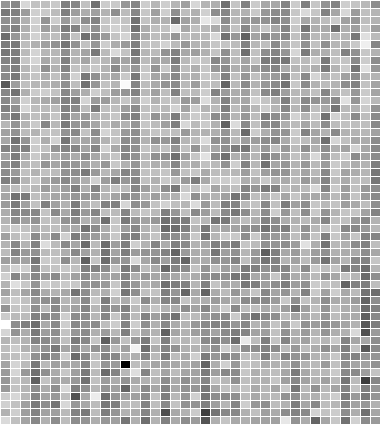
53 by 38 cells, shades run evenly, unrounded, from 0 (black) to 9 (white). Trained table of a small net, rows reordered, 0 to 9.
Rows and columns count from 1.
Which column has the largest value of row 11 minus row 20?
13
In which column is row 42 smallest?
37
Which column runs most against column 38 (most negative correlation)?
36
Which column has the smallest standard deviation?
16
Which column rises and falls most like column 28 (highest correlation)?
18
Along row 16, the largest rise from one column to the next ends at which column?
24
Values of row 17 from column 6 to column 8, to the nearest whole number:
7 5 5
